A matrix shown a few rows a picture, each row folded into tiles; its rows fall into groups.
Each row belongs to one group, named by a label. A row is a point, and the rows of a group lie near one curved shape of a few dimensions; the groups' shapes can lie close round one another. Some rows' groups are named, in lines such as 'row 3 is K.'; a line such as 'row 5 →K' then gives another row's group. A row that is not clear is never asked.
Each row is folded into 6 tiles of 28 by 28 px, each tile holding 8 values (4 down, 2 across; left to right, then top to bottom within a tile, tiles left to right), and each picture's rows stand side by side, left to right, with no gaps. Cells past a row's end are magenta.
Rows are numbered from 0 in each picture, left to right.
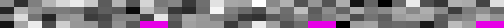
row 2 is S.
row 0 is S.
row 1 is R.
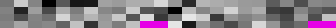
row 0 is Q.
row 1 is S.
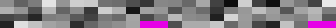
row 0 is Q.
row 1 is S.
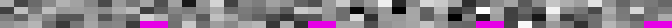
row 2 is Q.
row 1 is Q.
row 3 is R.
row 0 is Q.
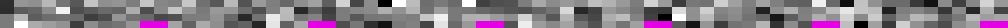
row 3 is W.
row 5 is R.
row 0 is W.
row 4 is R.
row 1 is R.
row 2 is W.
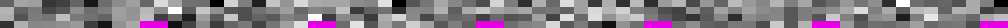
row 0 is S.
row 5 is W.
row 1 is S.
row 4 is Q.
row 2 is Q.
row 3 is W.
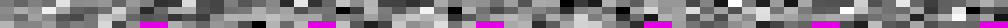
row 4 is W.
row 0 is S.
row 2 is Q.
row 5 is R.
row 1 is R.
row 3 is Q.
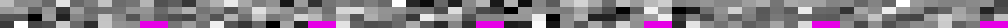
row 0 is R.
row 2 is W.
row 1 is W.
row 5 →S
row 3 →S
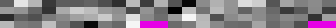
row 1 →S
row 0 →R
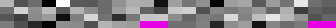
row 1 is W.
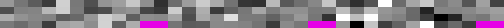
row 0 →W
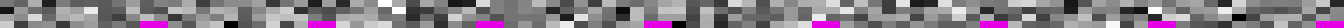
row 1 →R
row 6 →Q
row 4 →S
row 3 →R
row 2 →W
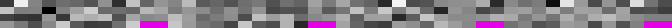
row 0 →R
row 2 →W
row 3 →W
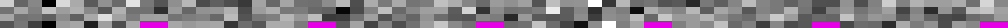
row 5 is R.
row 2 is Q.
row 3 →Q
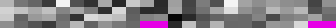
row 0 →W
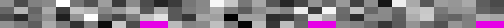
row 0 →W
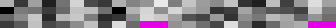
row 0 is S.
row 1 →R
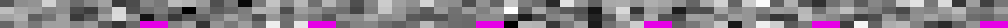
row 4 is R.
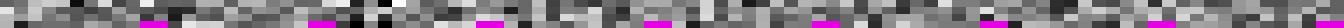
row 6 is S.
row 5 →Q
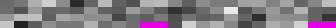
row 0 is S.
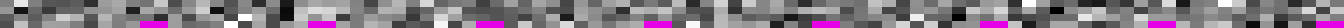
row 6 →R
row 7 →W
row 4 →Q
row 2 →R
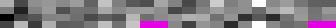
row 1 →R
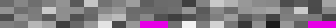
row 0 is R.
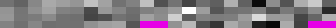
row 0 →R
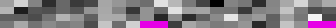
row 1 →S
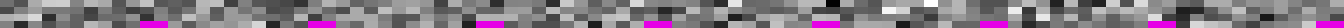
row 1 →S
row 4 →W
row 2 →Q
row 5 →R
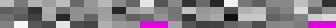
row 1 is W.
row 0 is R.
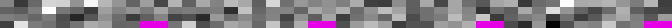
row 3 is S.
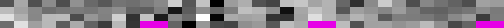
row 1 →S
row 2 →S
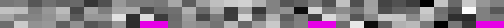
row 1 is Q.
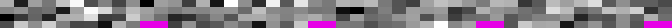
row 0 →W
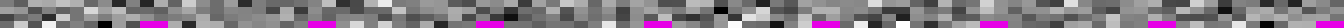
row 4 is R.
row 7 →R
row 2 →W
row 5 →R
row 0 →W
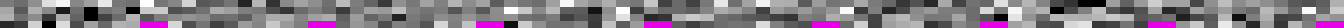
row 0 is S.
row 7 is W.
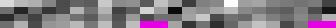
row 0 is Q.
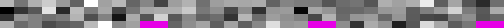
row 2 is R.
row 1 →Q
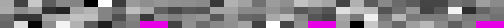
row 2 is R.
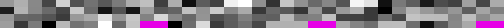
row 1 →S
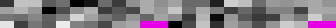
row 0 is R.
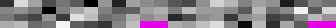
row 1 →W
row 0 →R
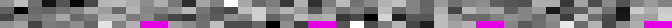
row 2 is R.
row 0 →Q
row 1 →W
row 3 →R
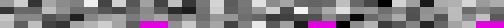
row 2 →S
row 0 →Q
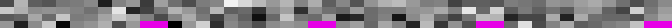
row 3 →R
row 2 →W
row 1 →S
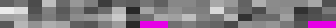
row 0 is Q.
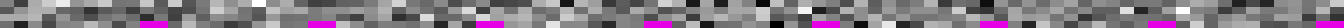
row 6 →R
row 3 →S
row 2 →W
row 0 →S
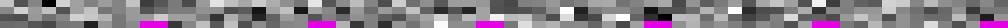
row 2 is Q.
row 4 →W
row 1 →S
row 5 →S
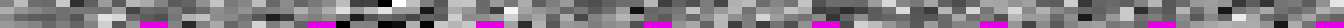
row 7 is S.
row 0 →R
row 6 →R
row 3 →R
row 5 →W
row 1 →R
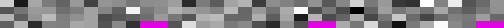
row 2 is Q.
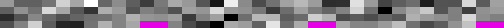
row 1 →W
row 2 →R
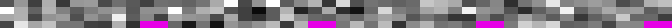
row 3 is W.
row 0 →Q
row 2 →Q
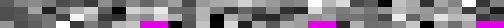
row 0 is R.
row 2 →W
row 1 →S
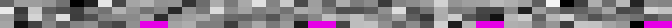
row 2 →W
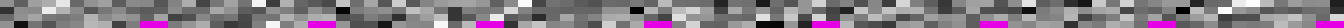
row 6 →Q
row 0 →S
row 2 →Q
